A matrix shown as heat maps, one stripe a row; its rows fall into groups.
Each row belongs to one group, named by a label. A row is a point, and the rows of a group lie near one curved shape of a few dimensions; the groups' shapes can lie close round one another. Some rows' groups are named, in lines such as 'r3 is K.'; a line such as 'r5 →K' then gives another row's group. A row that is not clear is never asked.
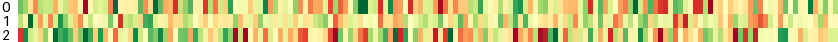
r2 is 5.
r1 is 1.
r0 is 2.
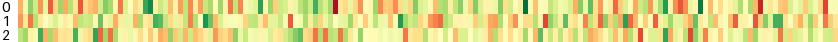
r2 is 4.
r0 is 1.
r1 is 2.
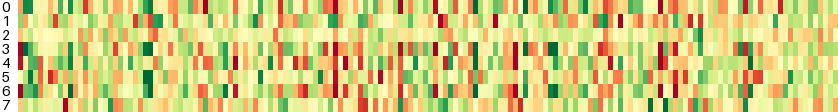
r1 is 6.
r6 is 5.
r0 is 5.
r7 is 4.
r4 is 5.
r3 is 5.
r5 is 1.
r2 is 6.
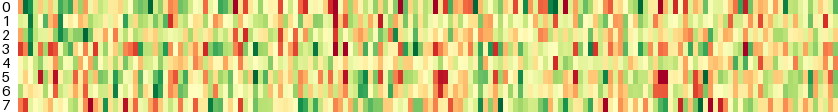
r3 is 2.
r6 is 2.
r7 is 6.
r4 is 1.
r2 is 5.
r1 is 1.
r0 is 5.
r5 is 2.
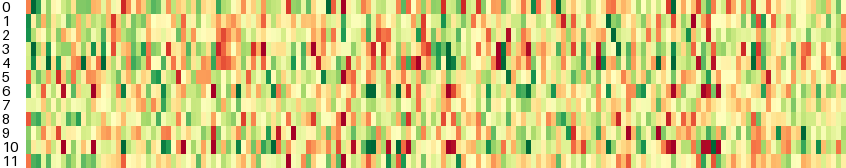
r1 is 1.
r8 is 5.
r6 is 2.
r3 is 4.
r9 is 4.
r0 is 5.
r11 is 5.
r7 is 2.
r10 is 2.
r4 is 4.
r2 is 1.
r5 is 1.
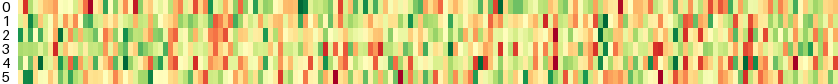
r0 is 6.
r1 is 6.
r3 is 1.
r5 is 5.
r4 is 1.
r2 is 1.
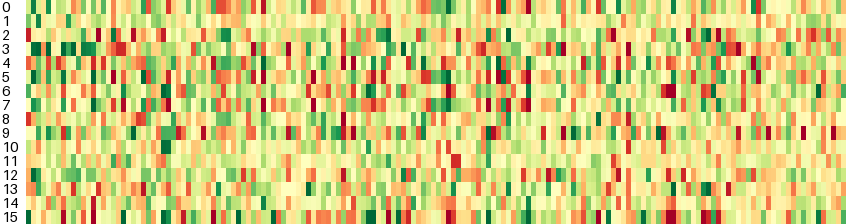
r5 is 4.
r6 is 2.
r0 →4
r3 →5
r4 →2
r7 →4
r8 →2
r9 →1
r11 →6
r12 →5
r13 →6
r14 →2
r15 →2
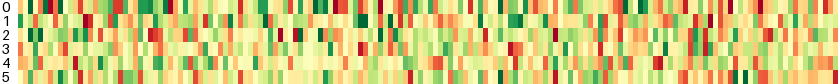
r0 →1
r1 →2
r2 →5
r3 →4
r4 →2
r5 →1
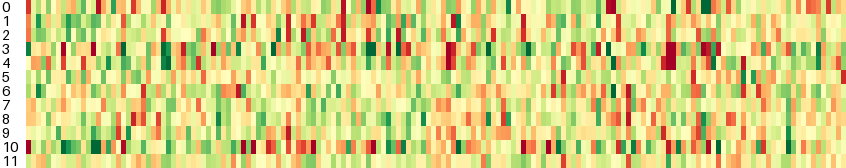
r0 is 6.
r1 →5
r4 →2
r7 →2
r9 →6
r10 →5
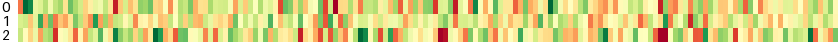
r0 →5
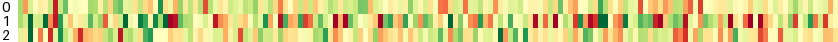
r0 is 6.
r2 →1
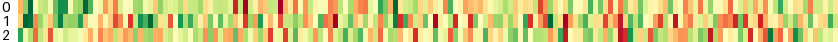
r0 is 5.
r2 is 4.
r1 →5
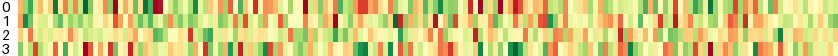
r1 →5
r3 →2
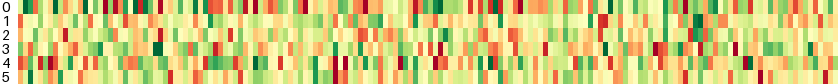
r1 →6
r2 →4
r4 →2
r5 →1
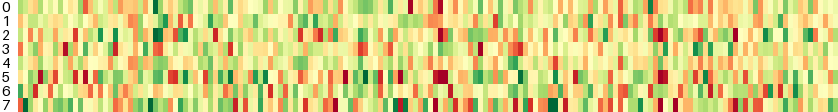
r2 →2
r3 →4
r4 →2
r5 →2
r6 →4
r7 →5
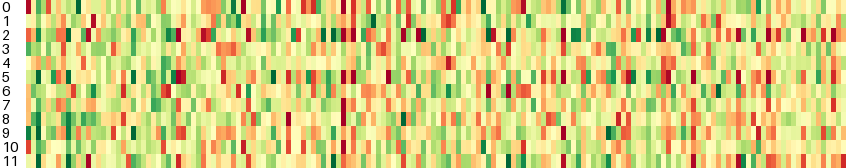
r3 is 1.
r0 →5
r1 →2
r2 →1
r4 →2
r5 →1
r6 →4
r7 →1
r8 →5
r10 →5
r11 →1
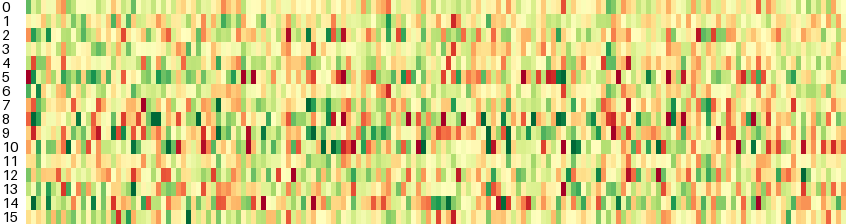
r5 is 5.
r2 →5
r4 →6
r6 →1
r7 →6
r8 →5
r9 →6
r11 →6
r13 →1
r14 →4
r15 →6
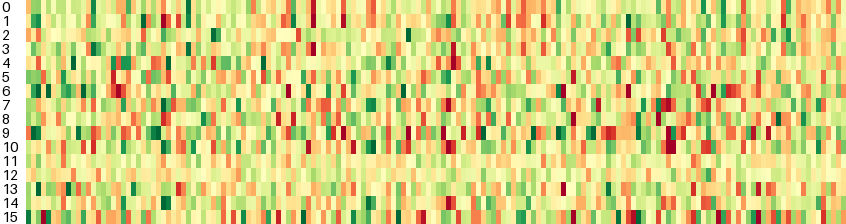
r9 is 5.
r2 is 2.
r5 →4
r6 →5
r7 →2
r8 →4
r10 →2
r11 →6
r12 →4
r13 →1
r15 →4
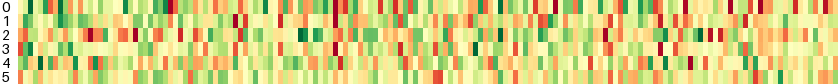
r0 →1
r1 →5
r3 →5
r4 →4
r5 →2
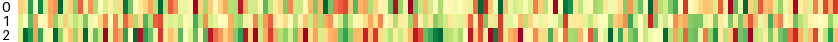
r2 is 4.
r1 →4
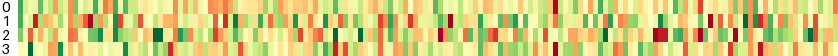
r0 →1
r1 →4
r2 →2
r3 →1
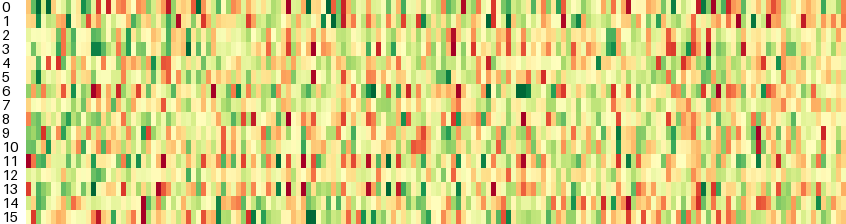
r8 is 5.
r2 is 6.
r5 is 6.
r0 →5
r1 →1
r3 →6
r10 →4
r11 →5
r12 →6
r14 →6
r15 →6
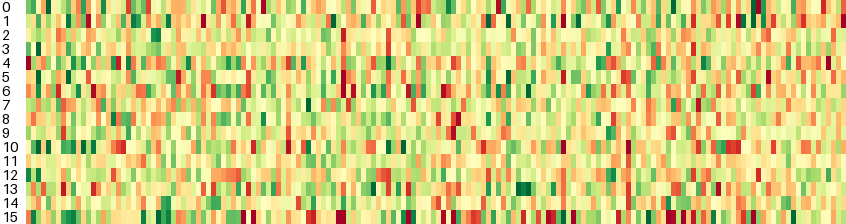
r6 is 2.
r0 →4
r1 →1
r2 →1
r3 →1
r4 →6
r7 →4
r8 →6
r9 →6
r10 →5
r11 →2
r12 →1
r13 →2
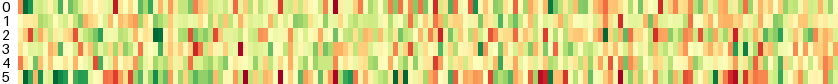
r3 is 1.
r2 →2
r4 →2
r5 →5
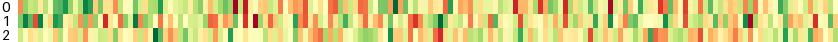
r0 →5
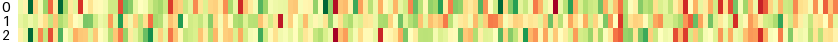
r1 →6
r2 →1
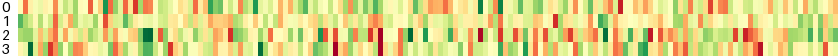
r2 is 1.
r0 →6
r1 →1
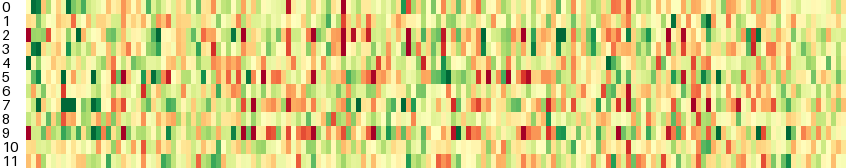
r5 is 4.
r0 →5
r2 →5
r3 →5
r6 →6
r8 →4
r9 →5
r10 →6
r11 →2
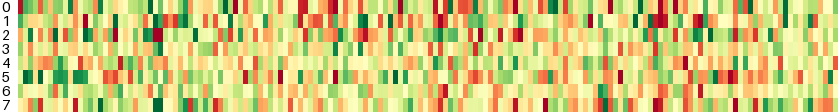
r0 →5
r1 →2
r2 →4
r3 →2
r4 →1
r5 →5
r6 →6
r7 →2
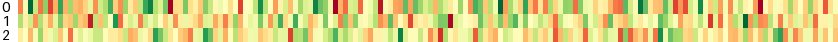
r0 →1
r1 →4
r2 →2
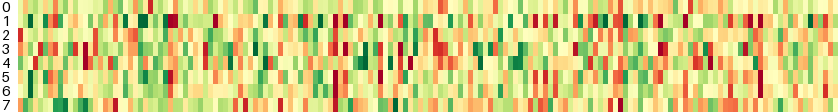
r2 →2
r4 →2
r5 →1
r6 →1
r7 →5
